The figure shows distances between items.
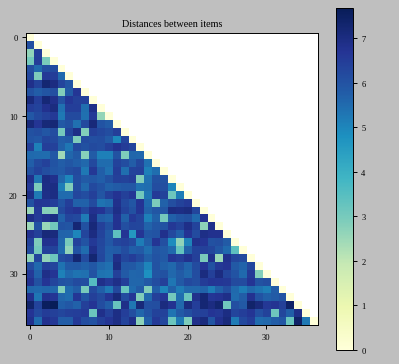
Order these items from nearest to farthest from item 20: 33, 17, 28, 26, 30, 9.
33, 26, 30, 9, 17, 28
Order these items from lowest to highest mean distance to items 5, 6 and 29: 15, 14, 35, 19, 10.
19, 15, 14, 10, 35
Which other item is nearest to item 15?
4
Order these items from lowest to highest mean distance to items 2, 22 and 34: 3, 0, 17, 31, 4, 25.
0, 3, 25, 4, 17, 31
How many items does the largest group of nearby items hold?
6
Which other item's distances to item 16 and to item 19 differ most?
26
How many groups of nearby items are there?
11
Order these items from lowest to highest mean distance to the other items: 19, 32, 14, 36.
32, 19, 14, 36
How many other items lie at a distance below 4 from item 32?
4
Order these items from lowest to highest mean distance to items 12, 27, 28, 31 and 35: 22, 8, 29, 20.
8, 22, 29, 20
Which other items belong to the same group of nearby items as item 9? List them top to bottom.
10
